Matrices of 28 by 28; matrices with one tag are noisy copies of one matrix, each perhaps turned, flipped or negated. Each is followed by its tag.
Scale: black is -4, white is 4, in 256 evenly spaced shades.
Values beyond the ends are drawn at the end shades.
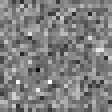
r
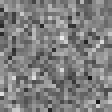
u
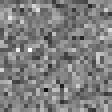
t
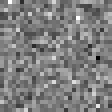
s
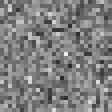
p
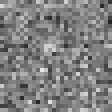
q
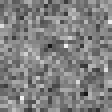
q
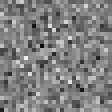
t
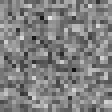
r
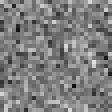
q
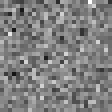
p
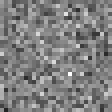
r
